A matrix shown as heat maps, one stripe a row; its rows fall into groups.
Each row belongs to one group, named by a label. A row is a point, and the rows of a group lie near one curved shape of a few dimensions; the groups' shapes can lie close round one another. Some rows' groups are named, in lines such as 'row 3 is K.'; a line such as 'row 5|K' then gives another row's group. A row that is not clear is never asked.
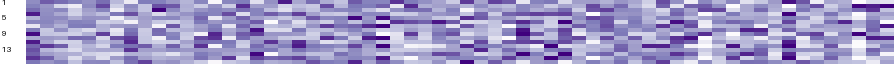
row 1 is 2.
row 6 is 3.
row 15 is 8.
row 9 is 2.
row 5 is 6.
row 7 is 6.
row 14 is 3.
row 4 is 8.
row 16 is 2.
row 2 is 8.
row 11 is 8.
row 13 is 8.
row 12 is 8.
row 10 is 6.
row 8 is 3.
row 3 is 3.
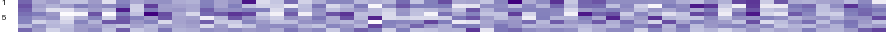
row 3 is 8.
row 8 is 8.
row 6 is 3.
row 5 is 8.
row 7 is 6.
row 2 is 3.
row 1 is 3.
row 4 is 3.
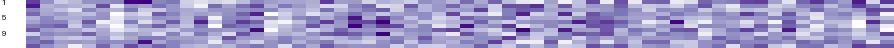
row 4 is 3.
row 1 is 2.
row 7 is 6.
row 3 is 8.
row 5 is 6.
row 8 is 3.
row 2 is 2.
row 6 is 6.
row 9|6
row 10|6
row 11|2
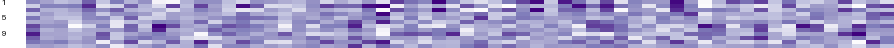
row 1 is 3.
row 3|3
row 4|6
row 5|8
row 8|3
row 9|2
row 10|2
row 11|6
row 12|6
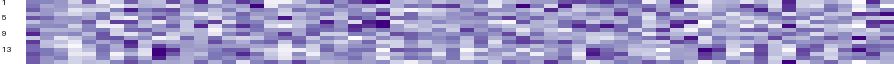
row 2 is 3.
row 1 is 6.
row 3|8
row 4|8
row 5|2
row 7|6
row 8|2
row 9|2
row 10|6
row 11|8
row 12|8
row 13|3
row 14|3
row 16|8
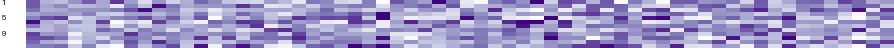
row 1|3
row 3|2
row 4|6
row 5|8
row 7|3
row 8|6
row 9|8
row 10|8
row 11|8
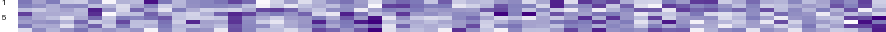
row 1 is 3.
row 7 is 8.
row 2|3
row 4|2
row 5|8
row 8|6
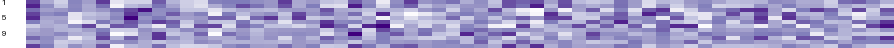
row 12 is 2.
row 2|2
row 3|2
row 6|8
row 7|6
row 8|6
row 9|6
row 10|8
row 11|6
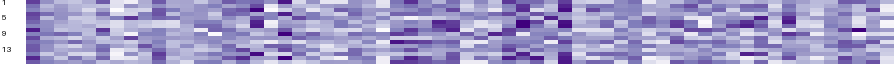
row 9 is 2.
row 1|2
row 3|3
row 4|2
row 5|8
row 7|3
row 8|2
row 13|2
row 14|3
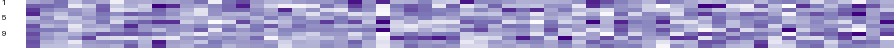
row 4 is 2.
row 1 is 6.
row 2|3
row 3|2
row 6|8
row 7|8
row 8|8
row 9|2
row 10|3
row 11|3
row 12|3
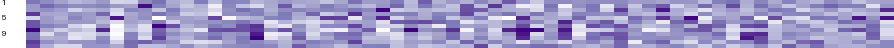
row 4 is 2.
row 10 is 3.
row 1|6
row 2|2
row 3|8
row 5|6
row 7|3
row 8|2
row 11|2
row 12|8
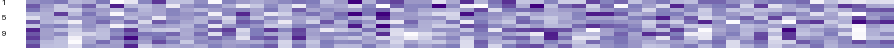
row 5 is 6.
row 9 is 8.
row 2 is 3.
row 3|8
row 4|6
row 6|8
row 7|6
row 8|8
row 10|8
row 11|8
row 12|8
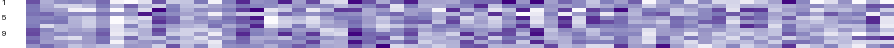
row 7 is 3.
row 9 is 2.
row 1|2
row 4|2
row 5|3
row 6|3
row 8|2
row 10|8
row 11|2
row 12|8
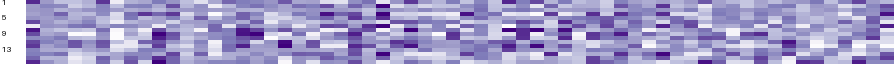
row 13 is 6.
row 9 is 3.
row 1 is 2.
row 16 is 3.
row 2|8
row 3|6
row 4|8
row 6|3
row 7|6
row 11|2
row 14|8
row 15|8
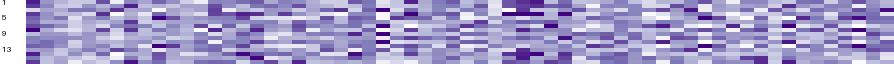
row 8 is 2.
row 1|2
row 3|6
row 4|2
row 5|3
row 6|8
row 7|8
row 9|6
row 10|3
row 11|8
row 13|6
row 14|2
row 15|3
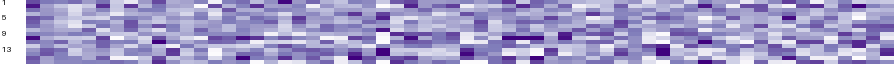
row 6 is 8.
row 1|2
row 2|2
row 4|6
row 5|8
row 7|8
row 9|3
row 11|3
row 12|6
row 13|8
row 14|8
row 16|3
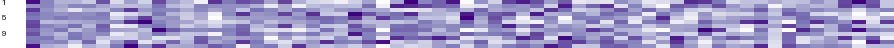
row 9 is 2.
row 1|2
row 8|3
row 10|3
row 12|8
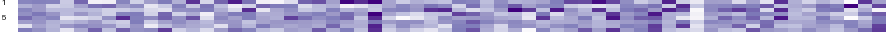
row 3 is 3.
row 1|6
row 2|6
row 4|8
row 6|6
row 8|8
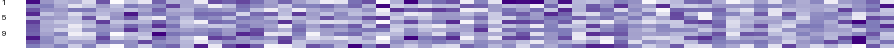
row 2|8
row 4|8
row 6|2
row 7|8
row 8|8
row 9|3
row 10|2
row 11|2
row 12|6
